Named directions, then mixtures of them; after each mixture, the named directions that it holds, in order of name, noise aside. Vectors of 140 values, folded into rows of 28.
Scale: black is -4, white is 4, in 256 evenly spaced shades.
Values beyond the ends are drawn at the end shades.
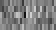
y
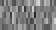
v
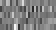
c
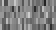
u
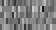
c, u.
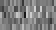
y.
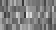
u, y.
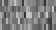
u, y.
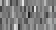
c, u.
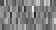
v.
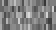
u, y.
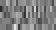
c, y.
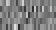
c.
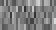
v.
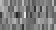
y.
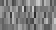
v.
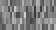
v, y.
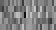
y.
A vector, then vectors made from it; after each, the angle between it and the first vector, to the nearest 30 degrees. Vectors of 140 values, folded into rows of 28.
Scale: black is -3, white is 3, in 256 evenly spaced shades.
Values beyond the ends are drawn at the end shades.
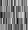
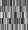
120 degrees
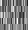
150 degrees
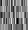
30 degrees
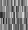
30 degrees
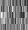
120 degrees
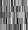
30 degrees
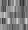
120 degrees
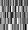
120 degrees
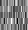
60 degrees
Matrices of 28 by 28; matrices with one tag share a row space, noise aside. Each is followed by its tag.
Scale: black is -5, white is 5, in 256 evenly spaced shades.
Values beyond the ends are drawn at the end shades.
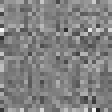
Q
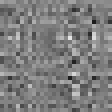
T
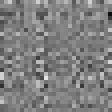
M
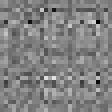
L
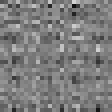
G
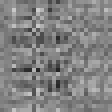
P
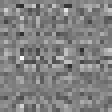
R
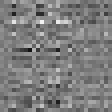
P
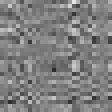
T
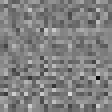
L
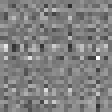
L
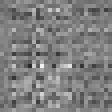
P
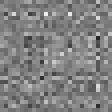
L
